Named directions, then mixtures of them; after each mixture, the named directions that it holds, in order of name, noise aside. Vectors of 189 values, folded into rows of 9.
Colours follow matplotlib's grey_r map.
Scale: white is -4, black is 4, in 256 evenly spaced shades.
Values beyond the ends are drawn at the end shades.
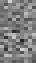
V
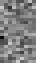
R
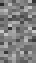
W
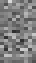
V.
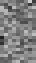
R, W.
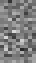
V.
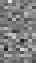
V.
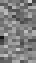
R, W.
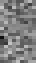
R.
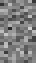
W.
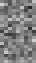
V, W.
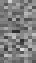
V.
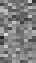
R, W.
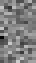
R.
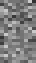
R, W.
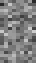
W.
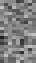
R, V.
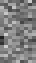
R, W.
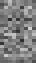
V, W.
